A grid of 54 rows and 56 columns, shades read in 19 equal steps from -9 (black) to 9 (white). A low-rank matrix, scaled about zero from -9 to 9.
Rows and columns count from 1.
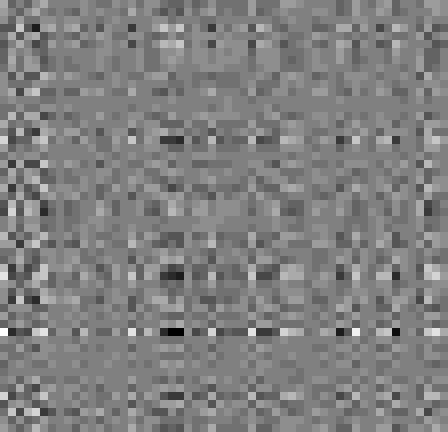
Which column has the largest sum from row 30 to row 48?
6
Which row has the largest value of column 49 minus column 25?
42
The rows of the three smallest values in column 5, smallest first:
4, 38, 17
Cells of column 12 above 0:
5
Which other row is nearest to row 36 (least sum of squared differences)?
2
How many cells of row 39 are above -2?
44
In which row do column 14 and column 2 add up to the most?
27
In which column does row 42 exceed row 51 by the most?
1
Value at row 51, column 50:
3
